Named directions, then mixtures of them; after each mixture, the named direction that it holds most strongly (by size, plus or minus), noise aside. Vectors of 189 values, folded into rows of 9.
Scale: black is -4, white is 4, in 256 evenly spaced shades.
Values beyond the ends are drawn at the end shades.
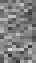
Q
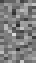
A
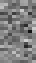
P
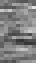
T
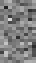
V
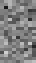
V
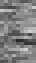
T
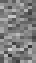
Q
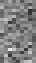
Q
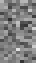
P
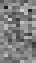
V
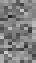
Q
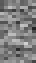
P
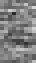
T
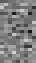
P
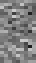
P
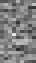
A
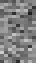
Q
